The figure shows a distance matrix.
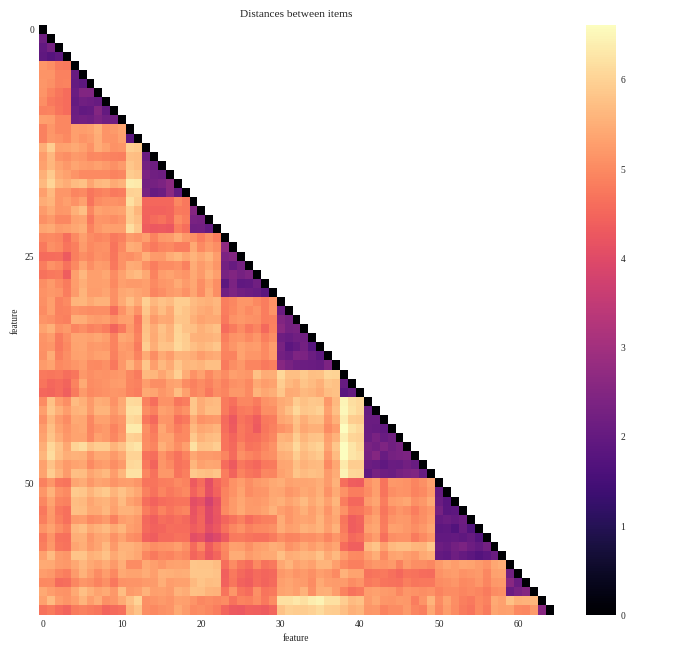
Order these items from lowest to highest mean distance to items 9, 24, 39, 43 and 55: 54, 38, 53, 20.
54, 53, 38, 20
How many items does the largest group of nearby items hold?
9
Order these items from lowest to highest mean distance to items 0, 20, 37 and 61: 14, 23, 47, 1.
1, 23, 14, 47
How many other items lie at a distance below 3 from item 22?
3
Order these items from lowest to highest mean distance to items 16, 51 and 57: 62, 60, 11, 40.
40, 62, 60, 11
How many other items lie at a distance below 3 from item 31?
7
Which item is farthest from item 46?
38
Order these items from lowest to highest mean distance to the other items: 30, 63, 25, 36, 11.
25, 36, 30, 63, 11
